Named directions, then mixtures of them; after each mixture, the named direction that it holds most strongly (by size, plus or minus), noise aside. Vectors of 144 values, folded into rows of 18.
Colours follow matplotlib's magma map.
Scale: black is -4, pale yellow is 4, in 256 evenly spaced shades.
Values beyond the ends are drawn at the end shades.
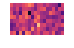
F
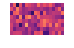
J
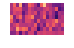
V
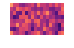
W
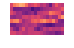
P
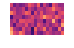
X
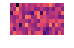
J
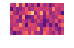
J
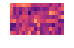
P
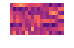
P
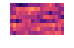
P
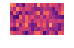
W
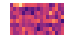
P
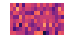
J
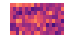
P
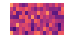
W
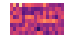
P
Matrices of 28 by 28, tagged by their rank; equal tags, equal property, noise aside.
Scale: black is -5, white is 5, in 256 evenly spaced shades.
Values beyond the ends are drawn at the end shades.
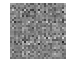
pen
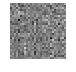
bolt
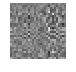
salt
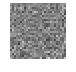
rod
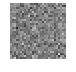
bolt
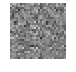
rod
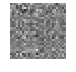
pen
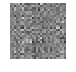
salt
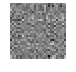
bolt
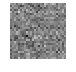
rod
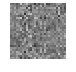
pen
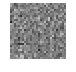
bolt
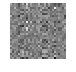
salt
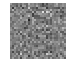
bolt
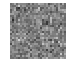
rod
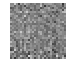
bolt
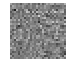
bolt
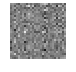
salt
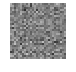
salt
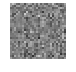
rod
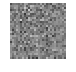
bolt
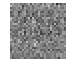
bolt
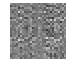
pen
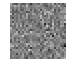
bolt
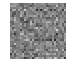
salt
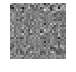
salt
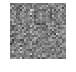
rod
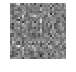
pen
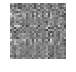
salt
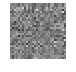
rod
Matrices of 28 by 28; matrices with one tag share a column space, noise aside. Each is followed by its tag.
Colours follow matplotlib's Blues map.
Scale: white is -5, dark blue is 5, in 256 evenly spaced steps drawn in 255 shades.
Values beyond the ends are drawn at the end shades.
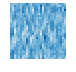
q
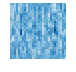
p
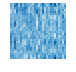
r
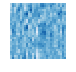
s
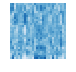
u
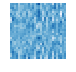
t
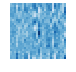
s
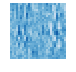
p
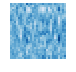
q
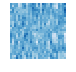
r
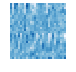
r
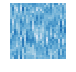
q
